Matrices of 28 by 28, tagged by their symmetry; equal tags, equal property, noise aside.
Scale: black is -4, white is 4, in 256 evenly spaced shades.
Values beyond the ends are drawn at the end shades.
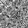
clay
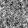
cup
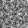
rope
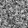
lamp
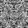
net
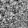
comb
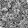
clay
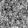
lamp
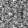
rope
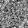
cup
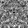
net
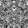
net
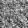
comb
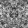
net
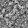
clay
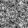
rope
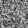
lamp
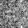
rope
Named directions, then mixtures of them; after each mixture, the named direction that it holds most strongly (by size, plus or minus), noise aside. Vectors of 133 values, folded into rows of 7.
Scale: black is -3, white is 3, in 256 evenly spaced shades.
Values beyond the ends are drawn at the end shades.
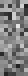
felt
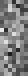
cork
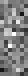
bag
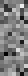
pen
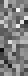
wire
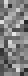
wire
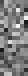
wire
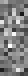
bag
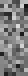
felt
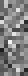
wire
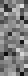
pen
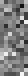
pen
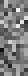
wire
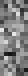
cork
